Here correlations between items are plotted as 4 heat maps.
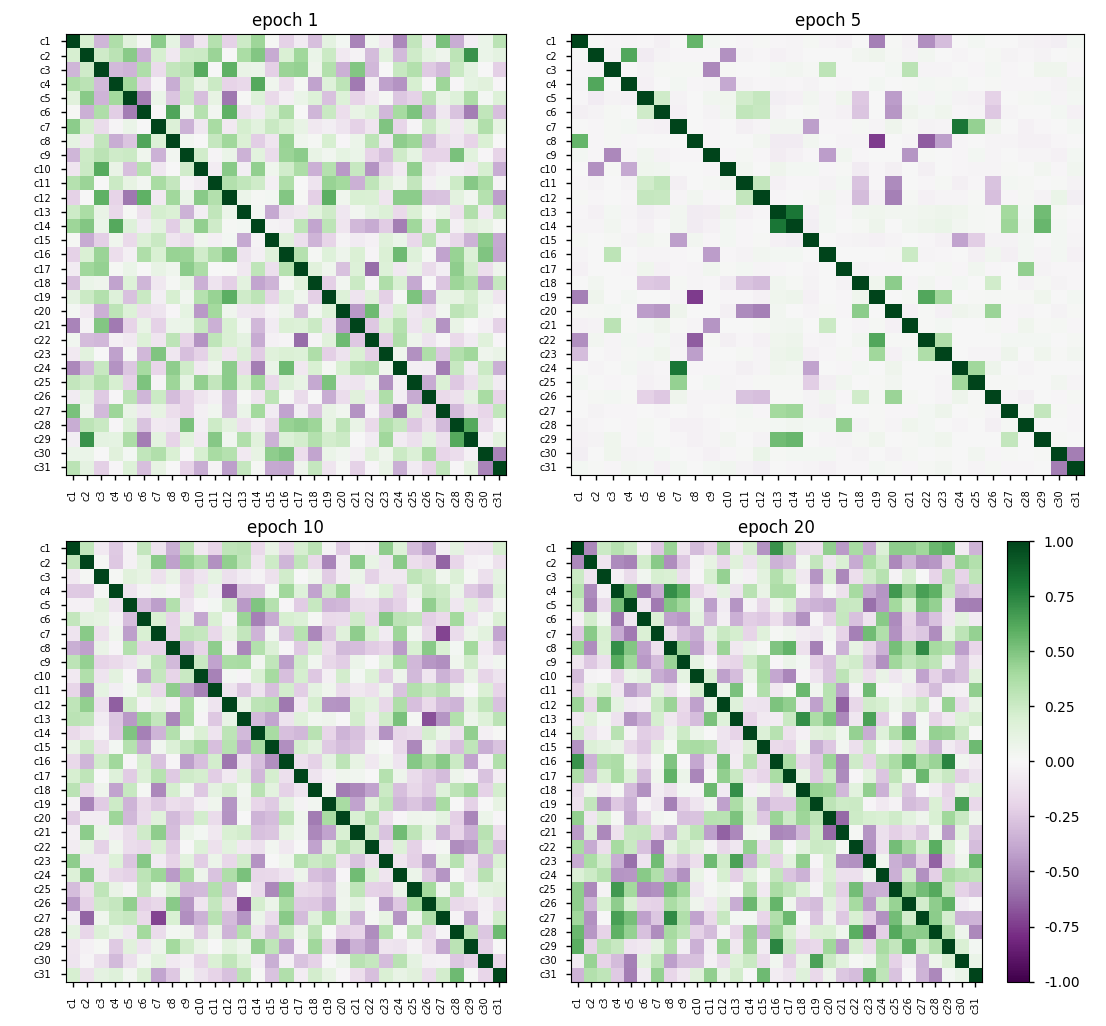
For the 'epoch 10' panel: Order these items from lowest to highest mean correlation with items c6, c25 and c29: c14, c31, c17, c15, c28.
c15, c14, c17, c31, c28
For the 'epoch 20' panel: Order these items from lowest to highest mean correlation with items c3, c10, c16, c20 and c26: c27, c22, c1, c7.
c7, c27, c22, c1
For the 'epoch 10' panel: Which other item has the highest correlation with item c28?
c31
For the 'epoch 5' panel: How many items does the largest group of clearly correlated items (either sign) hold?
7
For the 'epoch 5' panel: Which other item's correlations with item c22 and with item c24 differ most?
c7
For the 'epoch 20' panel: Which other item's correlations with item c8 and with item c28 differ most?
c19
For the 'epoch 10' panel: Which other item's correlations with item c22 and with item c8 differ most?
c29
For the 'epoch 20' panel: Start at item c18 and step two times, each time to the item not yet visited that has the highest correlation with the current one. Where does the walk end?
c23
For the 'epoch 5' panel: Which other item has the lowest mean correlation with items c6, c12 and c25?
c20
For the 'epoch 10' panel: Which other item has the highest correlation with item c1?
c23
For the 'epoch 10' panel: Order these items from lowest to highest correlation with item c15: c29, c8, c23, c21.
c21, c23, c8, c29
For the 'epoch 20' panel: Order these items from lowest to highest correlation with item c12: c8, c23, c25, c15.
c15, c25, c23, c8
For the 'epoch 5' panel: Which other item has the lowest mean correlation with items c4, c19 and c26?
c8
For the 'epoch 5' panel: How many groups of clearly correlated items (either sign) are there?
8
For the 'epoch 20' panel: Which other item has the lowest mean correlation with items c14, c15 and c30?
c5
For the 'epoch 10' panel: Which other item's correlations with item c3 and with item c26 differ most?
c13
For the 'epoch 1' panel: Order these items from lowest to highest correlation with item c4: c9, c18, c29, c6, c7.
c18, c6, c7, c29, c9
